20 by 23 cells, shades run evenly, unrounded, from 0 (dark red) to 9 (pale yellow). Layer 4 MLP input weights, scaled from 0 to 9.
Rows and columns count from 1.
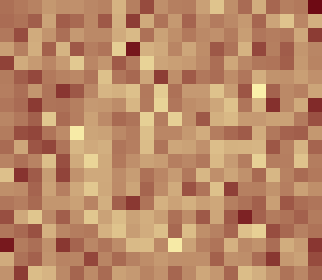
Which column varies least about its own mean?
15
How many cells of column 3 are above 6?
4
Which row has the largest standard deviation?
18
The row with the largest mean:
12
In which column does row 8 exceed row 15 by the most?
10
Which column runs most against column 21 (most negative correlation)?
5
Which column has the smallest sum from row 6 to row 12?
3
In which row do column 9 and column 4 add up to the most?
17
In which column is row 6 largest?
8
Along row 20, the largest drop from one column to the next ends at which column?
2
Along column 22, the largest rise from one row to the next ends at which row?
11
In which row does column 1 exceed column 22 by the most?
13
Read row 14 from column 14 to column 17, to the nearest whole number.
3 4 7 2
